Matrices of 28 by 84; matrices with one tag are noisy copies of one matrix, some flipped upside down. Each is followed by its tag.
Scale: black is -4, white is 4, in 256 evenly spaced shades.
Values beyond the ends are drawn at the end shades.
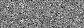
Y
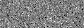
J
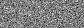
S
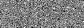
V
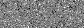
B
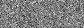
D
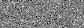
Y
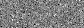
D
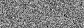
J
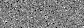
B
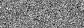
S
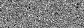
S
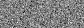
D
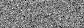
D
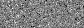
D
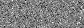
D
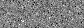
Y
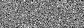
V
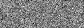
Y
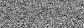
J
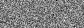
B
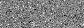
J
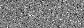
S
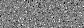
V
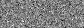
Y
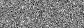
Y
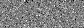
V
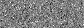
J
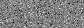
S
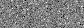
D
